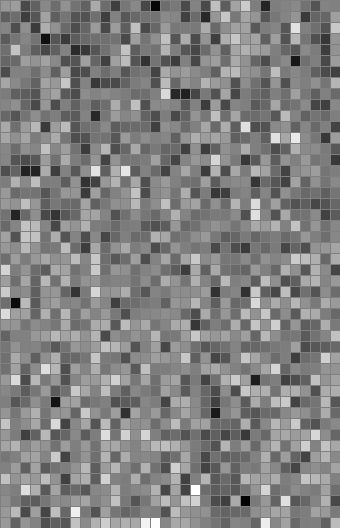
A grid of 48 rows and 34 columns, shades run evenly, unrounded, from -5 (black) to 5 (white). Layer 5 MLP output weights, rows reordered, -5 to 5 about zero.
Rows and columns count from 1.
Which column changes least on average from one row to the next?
33
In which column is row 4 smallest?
5
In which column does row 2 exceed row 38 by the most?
22
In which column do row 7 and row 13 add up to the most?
28
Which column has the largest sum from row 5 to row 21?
17
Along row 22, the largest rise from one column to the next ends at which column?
3
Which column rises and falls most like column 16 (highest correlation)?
27
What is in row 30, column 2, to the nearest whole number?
1
